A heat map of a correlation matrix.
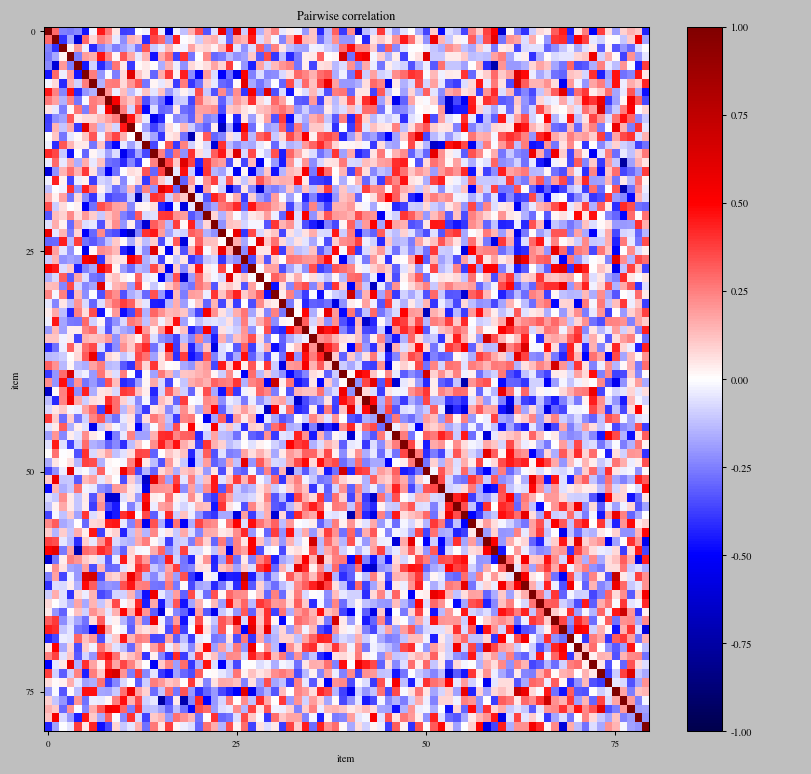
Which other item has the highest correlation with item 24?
28
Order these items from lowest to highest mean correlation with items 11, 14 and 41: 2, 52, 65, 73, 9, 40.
73, 40, 9, 2, 65, 52
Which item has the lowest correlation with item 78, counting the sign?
60
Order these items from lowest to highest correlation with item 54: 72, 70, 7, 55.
72, 7, 55, 70
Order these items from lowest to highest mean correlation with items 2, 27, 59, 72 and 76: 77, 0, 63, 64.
64, 63, 0, 77
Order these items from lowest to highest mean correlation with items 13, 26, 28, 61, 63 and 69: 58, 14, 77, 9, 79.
14, 9, 77, 79, 58
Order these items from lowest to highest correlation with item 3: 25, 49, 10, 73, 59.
25, 73, 49, 59, 10
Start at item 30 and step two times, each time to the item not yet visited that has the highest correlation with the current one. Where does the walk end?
43
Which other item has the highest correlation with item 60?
36
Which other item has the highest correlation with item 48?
58
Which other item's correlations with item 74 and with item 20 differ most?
46
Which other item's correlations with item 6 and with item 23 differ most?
62
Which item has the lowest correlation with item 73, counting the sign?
53
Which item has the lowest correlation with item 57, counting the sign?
68
